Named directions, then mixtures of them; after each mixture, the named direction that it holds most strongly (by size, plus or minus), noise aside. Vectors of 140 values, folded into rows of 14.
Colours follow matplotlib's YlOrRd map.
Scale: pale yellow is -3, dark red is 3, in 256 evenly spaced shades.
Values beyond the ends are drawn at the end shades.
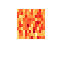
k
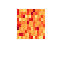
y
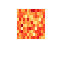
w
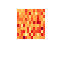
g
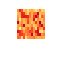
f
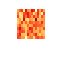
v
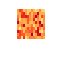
f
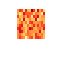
v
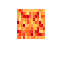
f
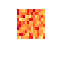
y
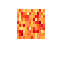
f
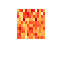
v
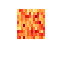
f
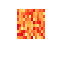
g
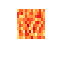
k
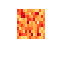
f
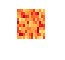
f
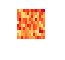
f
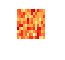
w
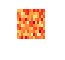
f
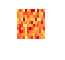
v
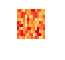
w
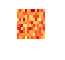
w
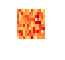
k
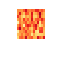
f
